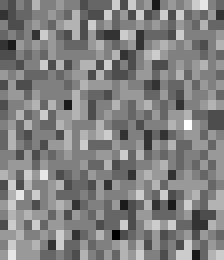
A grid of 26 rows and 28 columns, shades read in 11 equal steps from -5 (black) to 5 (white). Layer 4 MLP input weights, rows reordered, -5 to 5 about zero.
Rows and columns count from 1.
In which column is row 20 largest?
3
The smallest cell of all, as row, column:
24, 15
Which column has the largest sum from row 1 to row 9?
23
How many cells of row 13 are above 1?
5
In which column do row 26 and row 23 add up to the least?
25
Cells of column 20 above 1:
3
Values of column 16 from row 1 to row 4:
-2 1 0 3
